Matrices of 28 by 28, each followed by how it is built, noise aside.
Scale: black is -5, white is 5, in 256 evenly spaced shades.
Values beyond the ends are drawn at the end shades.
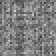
blocks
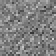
Hankel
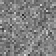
Hankel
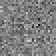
low rank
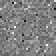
sparse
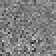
lower triangular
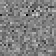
uneven rows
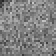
smooth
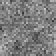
smooth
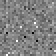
sparse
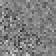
lower triangular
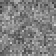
smooth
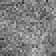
smooth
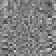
low rank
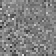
lower triangular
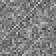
Hankel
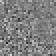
lower triangular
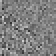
lower triangular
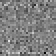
uneven rows
